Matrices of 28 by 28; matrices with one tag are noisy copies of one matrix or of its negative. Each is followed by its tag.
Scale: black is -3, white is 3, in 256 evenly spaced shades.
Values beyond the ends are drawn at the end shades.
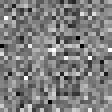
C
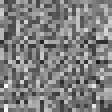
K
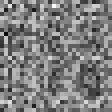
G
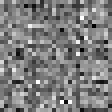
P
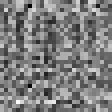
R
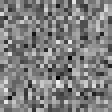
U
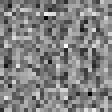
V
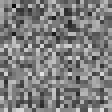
C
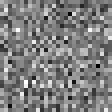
U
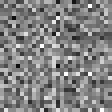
C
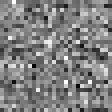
P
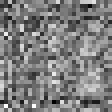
G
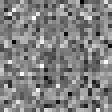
V
